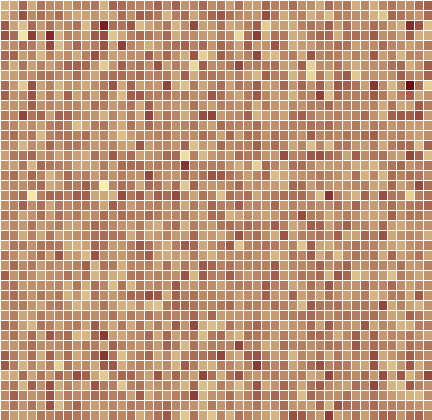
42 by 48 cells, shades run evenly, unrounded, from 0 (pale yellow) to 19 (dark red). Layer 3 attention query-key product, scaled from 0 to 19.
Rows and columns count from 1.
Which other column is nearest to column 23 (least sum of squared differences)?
45
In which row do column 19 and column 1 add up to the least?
2
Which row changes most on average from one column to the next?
9
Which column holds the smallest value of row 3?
30
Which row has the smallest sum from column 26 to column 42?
17
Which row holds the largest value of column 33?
42
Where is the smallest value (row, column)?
19, 12
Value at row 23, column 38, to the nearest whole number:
10
